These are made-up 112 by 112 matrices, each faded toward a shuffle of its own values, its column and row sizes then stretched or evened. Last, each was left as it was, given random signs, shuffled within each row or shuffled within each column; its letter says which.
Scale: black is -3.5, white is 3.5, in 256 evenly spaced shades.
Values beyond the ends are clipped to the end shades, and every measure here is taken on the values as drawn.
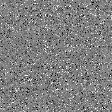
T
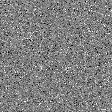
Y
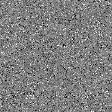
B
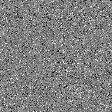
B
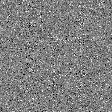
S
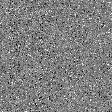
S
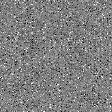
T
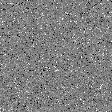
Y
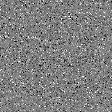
T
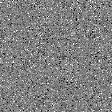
B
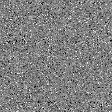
B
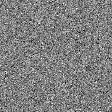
S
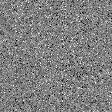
S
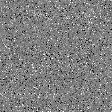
B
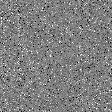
S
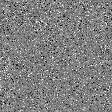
Y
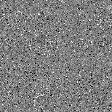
B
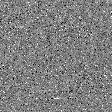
Y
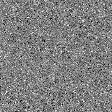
Y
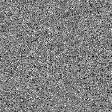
B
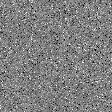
S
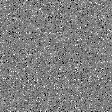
B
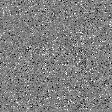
B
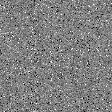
B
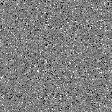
T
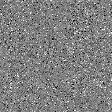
B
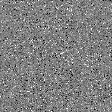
B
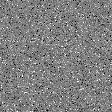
Y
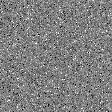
S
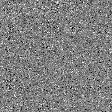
B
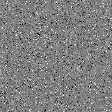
T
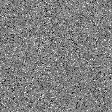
S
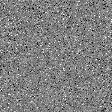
S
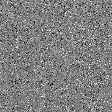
B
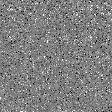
B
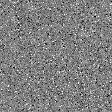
S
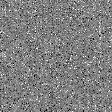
S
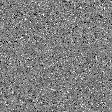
Y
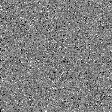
B
